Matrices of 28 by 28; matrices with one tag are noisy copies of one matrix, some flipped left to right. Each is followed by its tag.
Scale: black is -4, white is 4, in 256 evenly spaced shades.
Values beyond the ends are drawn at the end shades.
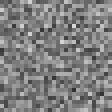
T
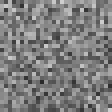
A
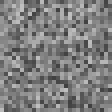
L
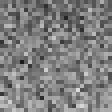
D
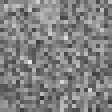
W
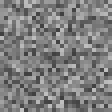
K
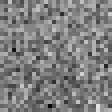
A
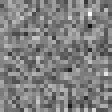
L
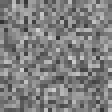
L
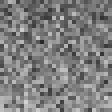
D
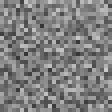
K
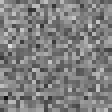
T
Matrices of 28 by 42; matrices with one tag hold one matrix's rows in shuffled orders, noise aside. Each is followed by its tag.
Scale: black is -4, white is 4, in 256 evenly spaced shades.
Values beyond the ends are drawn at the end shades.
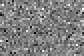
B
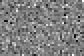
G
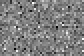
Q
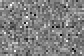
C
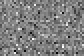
Q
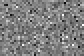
G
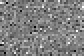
B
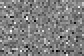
C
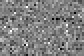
C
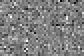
C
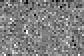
C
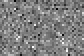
Q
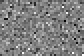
G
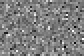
G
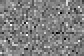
C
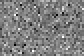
Q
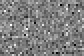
C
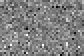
C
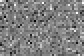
B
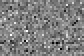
C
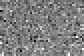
B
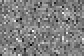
Q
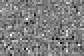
C
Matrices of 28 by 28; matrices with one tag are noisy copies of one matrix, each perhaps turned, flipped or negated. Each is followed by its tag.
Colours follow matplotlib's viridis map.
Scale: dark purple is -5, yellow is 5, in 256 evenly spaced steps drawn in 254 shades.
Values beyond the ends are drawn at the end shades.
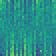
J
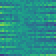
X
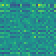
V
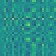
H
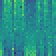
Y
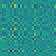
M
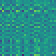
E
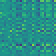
E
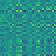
E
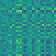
E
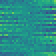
J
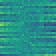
X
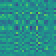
H
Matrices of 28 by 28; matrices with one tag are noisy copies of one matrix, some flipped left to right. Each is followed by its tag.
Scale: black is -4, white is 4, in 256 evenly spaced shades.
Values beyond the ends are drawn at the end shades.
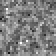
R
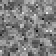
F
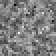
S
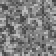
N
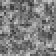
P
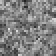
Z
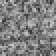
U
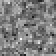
P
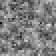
P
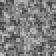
S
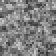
Z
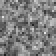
Z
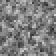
F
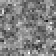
P
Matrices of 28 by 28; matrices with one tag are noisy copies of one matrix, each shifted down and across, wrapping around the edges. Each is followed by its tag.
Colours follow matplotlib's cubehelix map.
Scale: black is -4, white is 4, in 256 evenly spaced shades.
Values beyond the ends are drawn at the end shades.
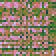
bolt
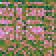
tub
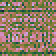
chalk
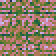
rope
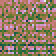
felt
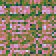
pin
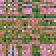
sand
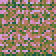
felt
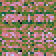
pin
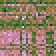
sand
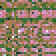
pin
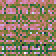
felt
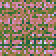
felt
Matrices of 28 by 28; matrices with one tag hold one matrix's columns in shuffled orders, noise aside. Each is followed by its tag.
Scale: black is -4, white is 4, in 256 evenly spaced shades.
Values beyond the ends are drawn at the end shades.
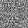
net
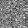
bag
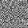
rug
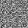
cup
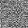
cup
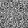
net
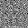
bag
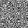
net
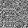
cup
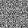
cup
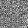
bag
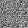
cup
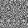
rug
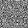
rug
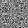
net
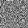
rug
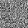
net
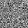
net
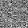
cup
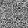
net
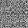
cup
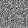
bag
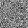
net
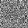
rug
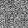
bag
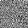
rug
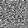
rug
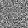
net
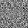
net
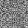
bag
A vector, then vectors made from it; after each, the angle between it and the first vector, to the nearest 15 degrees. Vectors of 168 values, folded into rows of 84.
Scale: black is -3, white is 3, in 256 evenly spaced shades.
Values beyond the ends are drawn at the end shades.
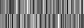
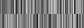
90 degrees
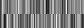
75 degrees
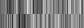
45 degrees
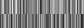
90 degrees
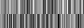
150 degrees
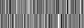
45 degrees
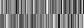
120 degrees
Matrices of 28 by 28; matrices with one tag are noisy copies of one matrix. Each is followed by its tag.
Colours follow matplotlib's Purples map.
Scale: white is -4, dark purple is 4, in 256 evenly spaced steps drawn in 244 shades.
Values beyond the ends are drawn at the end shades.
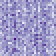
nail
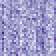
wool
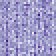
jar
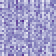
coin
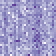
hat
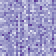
coin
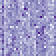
wool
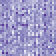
jar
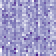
nail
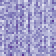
coin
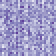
coin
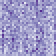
wool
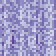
wool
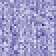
wool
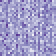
jar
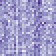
hat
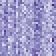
hat
